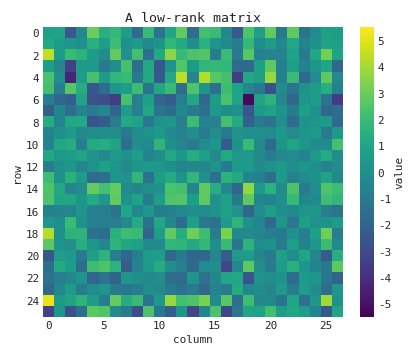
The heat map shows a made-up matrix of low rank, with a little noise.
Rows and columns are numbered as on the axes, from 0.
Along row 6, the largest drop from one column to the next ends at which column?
18
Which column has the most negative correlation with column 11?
23
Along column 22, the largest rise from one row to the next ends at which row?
14
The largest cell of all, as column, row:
0, 24
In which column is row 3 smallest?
2
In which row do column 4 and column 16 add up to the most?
4
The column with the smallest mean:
17
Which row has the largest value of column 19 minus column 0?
25
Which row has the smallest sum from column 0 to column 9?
6
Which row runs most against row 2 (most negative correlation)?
7
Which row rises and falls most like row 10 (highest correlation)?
21
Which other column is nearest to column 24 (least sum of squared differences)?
3
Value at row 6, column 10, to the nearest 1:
-2
